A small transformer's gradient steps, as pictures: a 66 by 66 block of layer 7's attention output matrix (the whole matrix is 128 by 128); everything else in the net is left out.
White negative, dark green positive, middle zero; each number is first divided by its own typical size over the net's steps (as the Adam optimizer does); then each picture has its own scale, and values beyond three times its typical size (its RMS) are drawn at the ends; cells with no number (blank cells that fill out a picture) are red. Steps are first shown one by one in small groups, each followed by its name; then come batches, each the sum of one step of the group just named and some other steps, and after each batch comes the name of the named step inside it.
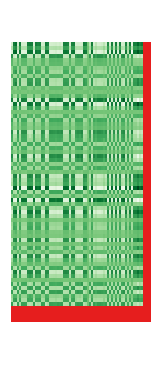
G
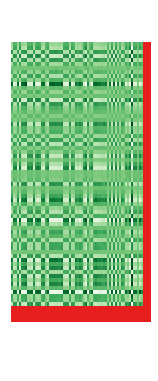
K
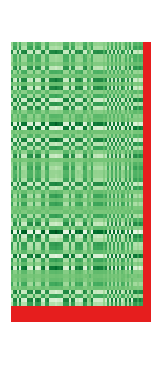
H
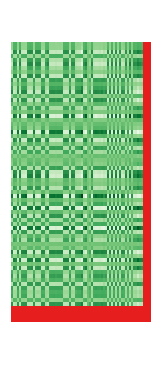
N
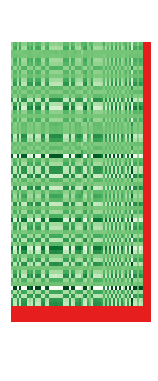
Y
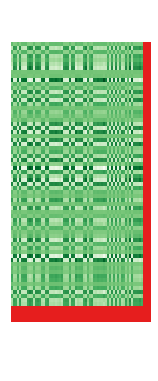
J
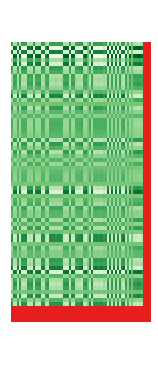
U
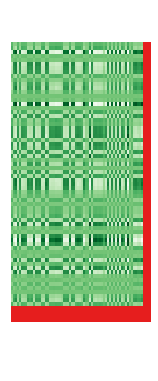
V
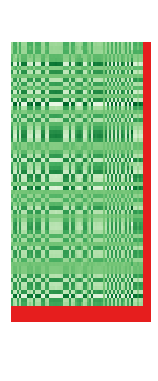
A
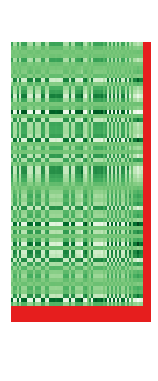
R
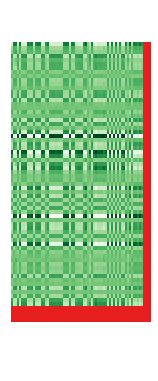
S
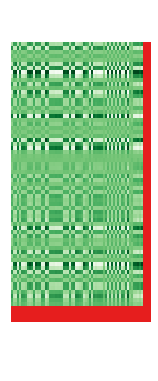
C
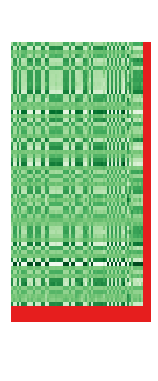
C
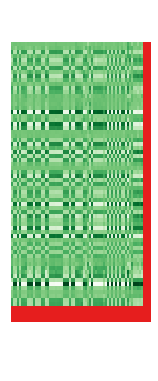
U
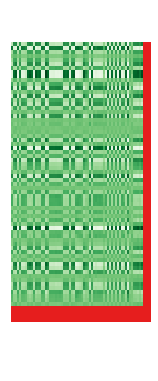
C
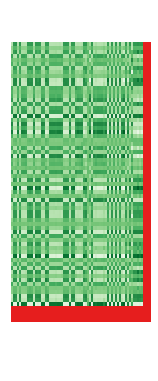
G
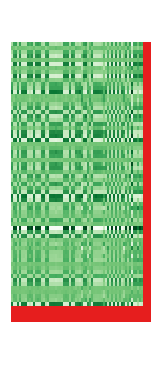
N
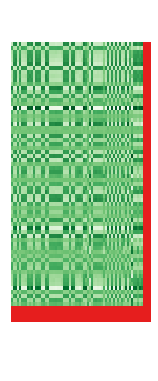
Y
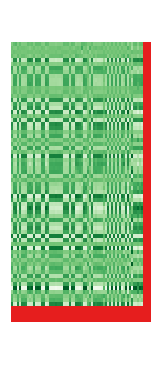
Y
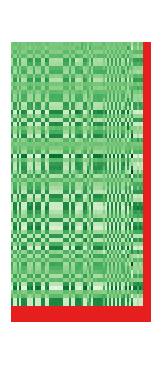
Y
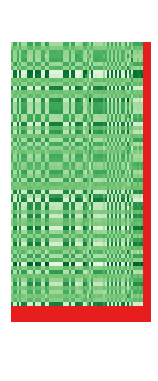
C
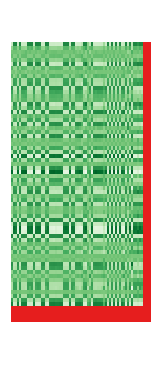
Y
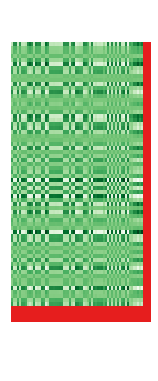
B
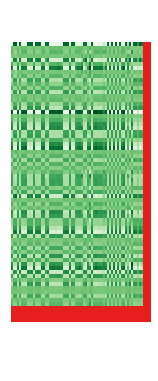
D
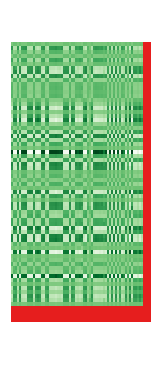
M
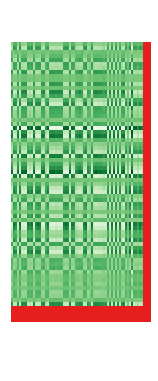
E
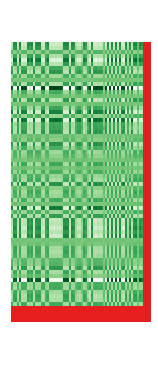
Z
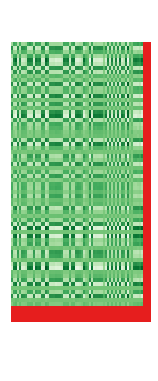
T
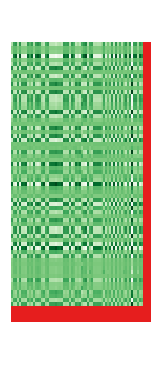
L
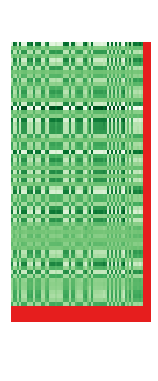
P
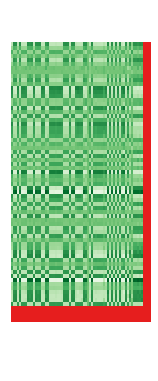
P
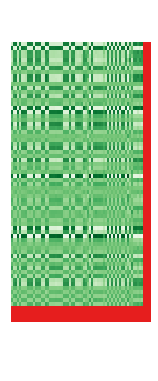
D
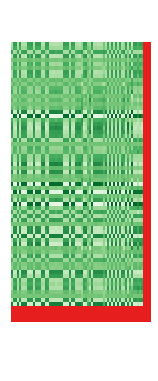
L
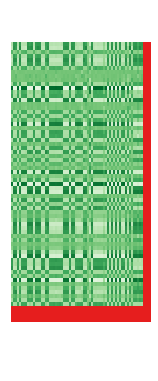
Z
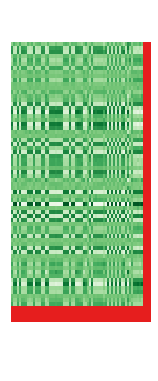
P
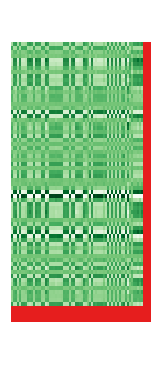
B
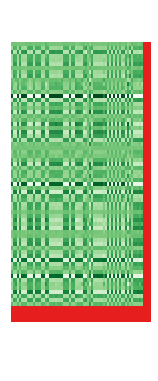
T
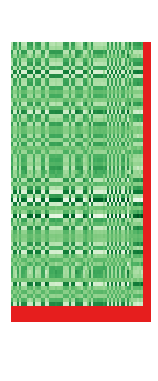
P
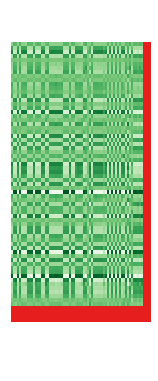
M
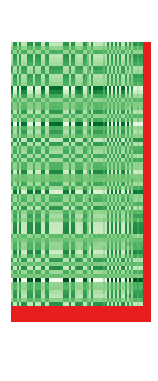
Z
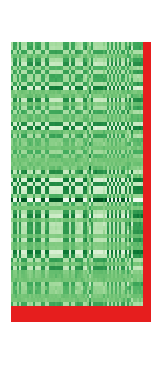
E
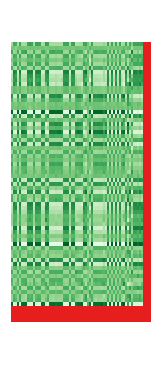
T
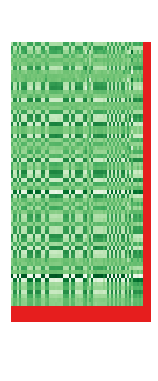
M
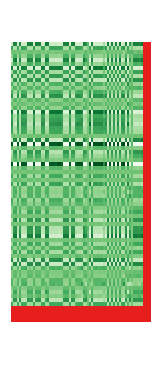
T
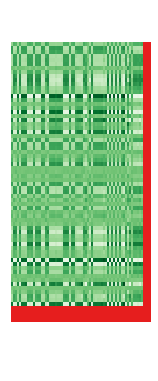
T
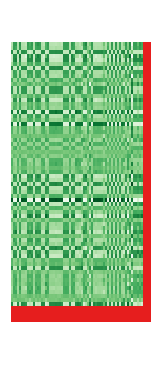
L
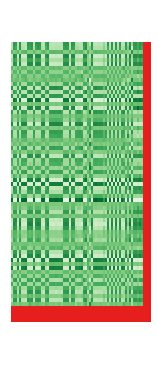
Z
